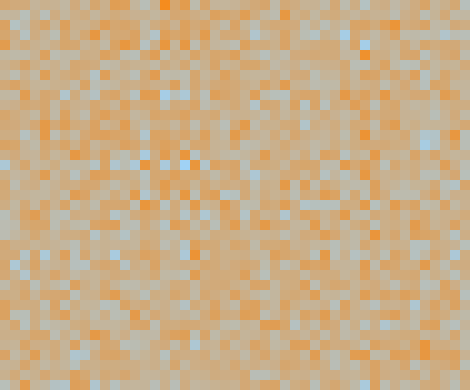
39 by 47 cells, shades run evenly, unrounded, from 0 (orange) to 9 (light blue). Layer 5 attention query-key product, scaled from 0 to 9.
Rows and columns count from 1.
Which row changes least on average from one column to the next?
38
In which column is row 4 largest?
35
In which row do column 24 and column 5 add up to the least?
14
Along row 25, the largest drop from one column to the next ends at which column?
20
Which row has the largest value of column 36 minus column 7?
26
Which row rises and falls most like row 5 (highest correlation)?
1
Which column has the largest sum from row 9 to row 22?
43
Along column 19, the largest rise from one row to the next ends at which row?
17
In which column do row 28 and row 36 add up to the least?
37
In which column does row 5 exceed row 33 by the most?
15
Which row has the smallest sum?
3
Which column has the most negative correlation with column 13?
31
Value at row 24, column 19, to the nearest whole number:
4
